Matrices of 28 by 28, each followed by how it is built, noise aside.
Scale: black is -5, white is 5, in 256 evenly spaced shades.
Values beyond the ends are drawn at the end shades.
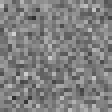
noise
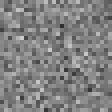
noise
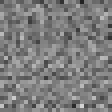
repeating columns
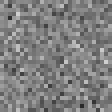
noise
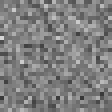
repeating columns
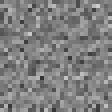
repeating columns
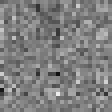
low rank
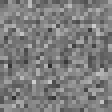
repeating columns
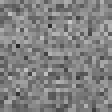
blocks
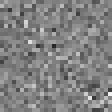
block diagonal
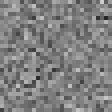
low rank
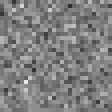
noise
